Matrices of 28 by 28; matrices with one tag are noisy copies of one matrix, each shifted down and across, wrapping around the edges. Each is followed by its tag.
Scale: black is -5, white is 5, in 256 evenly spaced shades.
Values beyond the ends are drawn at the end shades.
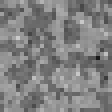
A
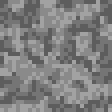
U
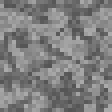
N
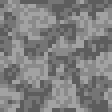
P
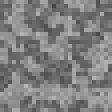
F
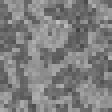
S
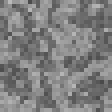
S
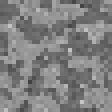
U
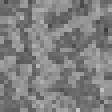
S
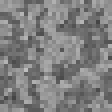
S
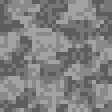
P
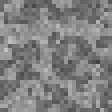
F
